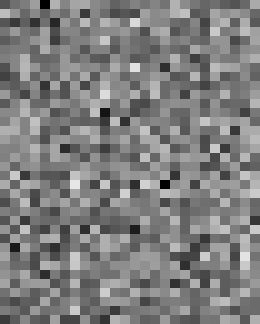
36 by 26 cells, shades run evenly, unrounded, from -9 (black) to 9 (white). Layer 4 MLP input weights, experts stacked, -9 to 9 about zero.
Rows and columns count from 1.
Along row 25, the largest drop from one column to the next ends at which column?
26
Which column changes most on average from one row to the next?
23
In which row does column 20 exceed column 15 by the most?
32
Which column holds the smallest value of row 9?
1
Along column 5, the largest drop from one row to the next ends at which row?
31
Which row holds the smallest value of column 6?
3
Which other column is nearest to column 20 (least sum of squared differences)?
10
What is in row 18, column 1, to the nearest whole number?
0
